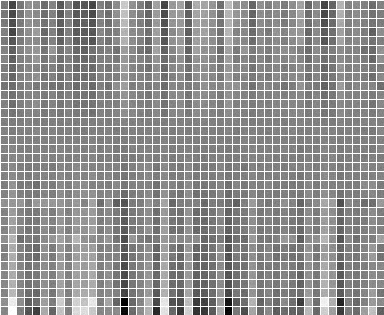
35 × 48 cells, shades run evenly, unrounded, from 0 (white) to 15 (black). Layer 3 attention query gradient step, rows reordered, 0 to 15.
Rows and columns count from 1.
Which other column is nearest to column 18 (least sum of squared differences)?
13
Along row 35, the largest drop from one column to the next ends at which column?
21
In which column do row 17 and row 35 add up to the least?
2
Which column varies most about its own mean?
16
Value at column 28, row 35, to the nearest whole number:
5
